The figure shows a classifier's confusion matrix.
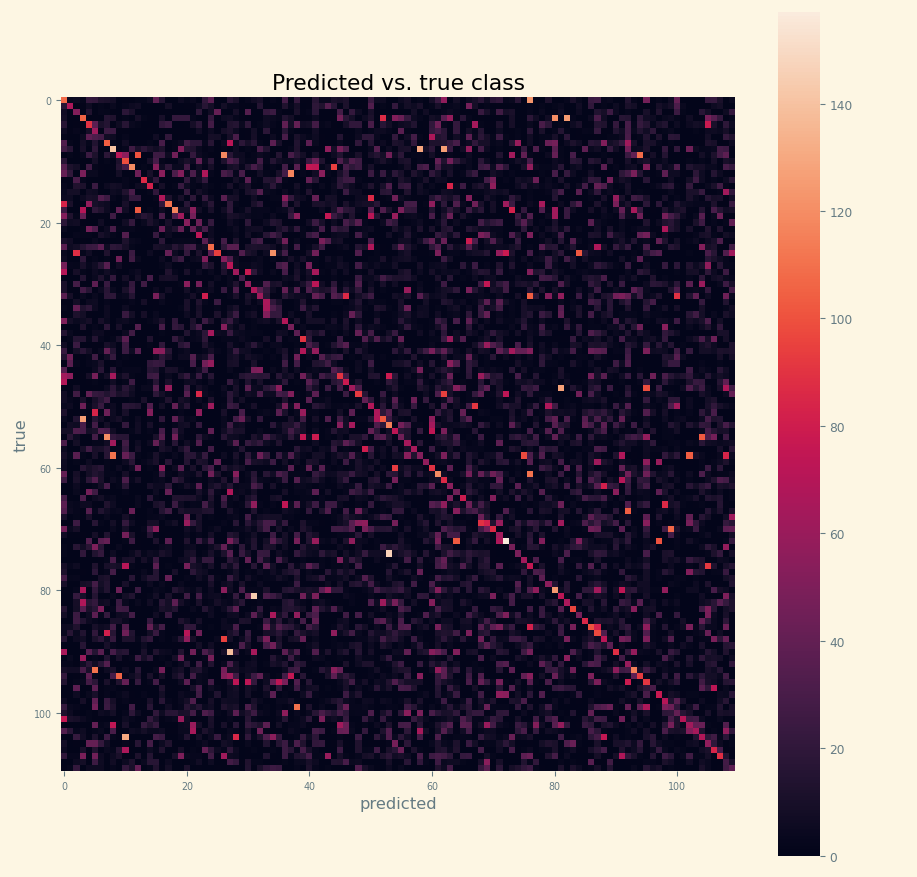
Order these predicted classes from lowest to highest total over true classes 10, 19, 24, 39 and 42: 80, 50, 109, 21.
109, 80, 21, 50
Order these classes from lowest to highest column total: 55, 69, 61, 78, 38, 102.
78, 102, 55, 69, 38, 61
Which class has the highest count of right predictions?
72
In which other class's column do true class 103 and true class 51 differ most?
5
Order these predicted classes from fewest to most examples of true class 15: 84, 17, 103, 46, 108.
17, 103, 46, 84, 108
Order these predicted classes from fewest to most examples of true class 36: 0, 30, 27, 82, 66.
30, 82, 27, 66, 0
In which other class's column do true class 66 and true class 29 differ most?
98
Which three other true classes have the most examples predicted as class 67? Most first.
50, 4, 17
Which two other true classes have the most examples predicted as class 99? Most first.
70, 102
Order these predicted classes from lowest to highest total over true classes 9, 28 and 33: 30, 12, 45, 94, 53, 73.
45, 53, 73, 30, 12, 94
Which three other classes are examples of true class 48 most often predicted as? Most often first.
62, 22, 72
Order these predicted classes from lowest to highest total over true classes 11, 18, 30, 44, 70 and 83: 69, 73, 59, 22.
59, 22, 73, 69
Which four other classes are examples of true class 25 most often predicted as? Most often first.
34, 84, 2, 72
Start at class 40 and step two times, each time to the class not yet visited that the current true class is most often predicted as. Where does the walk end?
68
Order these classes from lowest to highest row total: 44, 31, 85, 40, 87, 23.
44, 40, 85, 23, 31, 87
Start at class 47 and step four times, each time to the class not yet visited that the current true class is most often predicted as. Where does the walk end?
8
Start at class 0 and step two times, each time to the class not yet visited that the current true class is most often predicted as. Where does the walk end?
105
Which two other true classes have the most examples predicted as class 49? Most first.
57, 69
